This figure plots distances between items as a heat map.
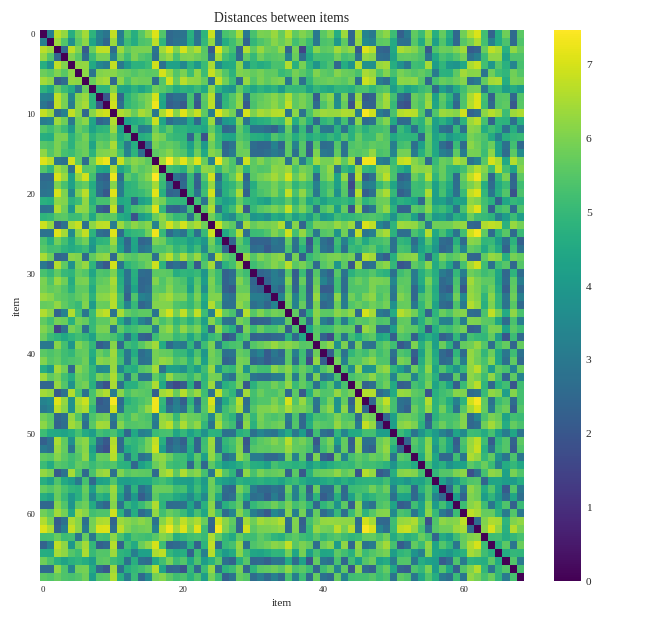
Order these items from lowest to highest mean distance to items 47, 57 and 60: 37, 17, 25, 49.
25, 17, 37, 49
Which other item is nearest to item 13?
23
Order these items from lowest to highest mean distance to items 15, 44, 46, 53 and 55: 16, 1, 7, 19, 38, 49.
38, 19, 1, 7, 49, 16
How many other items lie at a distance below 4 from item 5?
3
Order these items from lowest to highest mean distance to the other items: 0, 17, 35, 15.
15, 0, 35, 17
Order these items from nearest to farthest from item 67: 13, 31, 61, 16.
13, 31, 61, 16
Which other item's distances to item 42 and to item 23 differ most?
17
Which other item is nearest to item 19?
44
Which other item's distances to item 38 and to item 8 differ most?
41
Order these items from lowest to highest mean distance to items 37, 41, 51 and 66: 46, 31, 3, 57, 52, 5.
57, 31, 3, 52, 46, 5
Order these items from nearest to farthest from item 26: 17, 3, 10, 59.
59, 3, 17, 10
